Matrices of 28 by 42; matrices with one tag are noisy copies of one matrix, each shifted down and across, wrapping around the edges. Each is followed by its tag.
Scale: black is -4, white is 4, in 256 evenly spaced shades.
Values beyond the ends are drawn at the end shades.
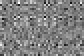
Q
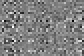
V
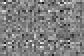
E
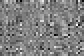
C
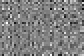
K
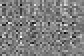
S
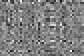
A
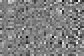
V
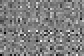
K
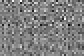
K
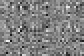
C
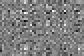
S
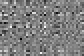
S
